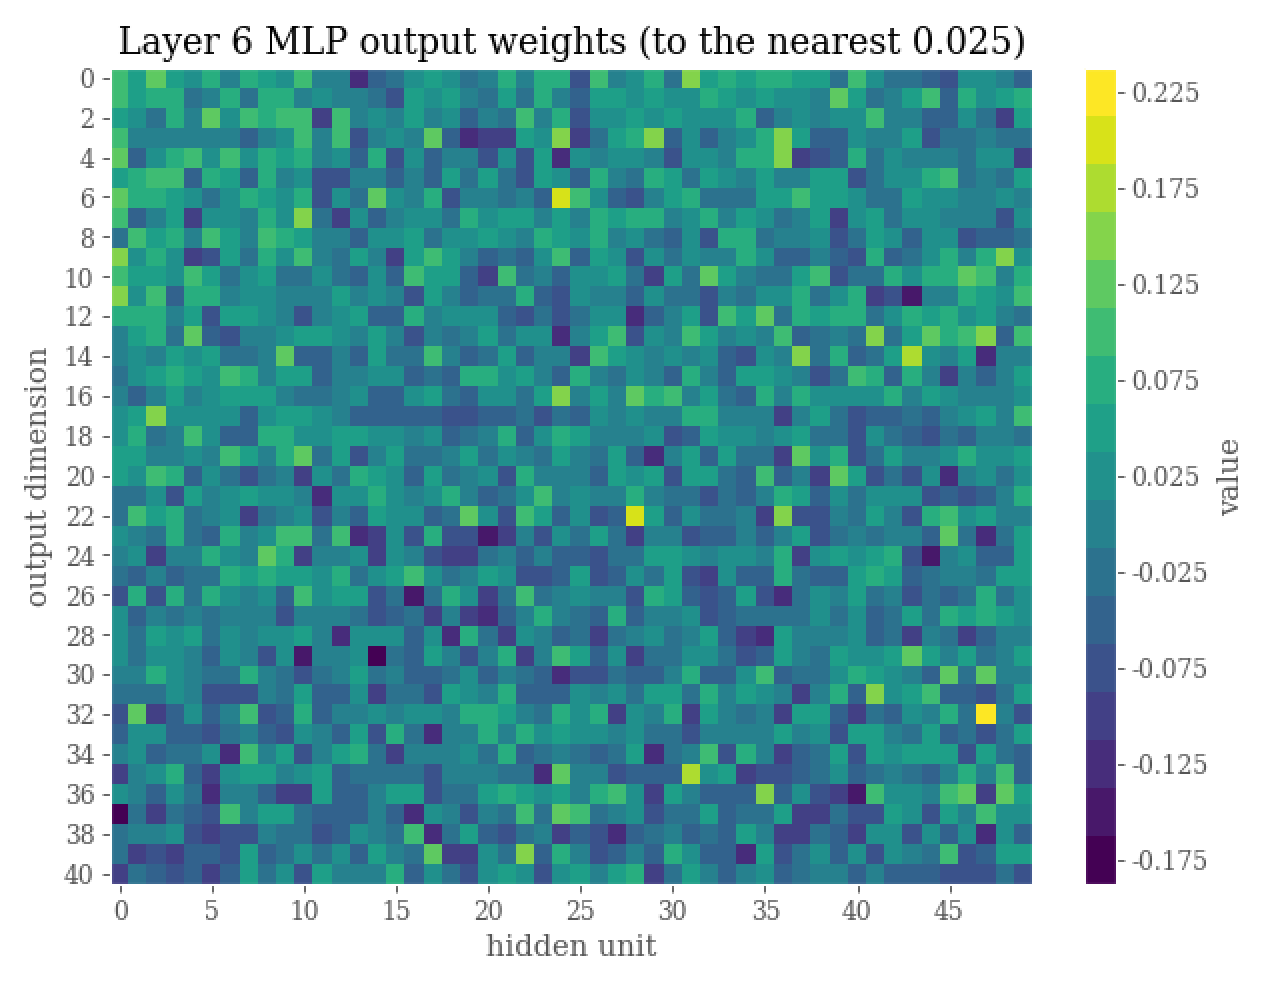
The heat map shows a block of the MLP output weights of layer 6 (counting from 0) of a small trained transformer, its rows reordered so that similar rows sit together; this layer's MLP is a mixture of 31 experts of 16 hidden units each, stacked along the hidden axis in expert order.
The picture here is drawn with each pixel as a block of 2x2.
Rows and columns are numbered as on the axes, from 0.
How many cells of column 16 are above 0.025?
9
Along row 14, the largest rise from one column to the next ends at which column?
26
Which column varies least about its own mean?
42
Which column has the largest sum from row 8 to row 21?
2
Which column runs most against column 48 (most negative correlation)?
5
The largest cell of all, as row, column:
32, 47
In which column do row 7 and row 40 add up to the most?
28
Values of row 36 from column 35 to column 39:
0.15 -0.05 0.025 -0.075 -0.1
